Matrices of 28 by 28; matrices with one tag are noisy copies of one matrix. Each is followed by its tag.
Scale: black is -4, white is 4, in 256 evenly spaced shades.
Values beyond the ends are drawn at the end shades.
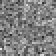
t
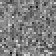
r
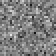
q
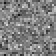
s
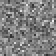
t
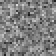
s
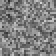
t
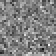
r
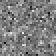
q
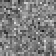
t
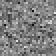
t
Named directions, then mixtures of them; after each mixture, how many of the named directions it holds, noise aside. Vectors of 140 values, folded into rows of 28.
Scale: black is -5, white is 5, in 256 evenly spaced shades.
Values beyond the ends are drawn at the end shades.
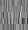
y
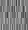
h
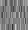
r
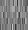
three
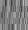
two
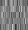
one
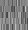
three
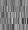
two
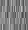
two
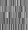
one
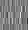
two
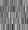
three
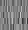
one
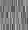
three
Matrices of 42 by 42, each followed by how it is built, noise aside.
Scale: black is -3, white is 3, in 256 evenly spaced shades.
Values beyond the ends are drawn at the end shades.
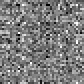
low rank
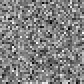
noise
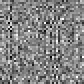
low rank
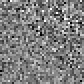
upper triangular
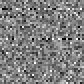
uneven rows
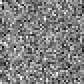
repeating rows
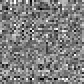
low rank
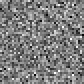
noise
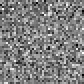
noise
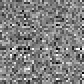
low rank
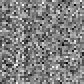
repeating rows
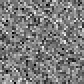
Toeplitz
